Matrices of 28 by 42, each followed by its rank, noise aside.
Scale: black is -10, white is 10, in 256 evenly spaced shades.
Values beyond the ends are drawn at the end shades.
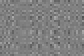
two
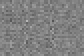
six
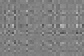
two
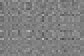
three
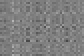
three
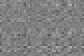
three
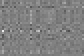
three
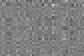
four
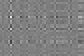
one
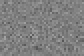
six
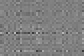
two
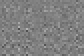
four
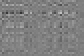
two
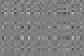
two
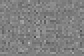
six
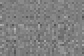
four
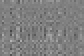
three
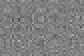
six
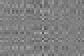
two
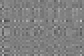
two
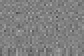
four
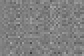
four
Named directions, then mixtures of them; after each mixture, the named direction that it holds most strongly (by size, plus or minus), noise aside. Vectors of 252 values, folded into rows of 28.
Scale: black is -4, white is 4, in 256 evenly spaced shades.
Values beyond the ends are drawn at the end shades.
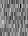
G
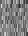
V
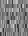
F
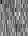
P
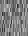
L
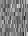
V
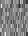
V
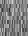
L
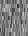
L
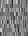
F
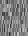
L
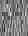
L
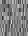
L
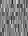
F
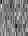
P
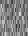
P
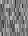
P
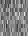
P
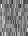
V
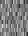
V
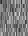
P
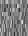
L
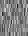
L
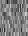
L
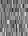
F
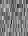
L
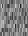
G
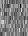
G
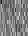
P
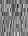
L
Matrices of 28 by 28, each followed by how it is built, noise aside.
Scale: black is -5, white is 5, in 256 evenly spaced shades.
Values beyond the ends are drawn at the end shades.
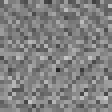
repeating columns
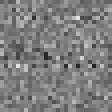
uneven rows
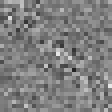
block diagonal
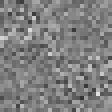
block diagonal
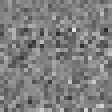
uneven rows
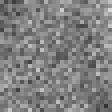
smooth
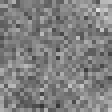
smooth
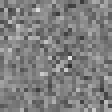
block diagonal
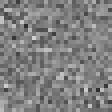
block diagonal
